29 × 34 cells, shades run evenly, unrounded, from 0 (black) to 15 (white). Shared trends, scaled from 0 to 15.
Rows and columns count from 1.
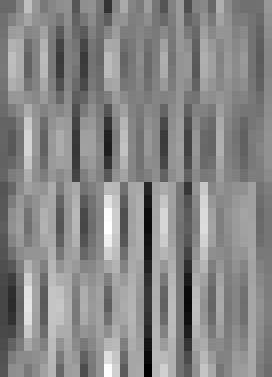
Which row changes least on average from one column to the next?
8
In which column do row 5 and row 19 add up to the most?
14
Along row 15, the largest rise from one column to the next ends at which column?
20
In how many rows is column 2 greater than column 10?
14
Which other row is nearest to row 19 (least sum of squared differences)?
16
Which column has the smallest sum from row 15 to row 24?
19
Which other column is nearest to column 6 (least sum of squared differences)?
3
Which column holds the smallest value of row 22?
24
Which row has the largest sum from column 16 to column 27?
29
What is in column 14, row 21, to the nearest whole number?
10
